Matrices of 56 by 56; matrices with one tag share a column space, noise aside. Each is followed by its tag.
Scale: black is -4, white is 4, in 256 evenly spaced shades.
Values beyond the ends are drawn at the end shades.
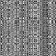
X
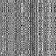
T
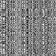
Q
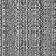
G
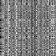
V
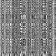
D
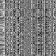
Q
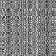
Q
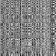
D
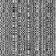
T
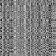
V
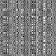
Q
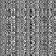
Q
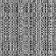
T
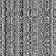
Q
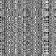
Q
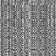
V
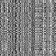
T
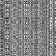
X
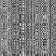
D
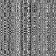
T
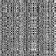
T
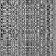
G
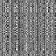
T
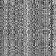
G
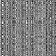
X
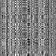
D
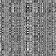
T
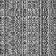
Q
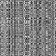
X
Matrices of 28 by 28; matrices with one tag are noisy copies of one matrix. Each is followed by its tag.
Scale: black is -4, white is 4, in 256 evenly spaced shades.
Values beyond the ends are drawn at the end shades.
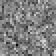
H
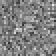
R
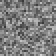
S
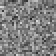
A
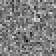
R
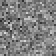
S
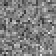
S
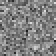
A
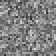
A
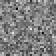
H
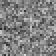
S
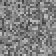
S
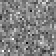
H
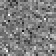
R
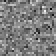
A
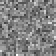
A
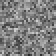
H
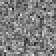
R
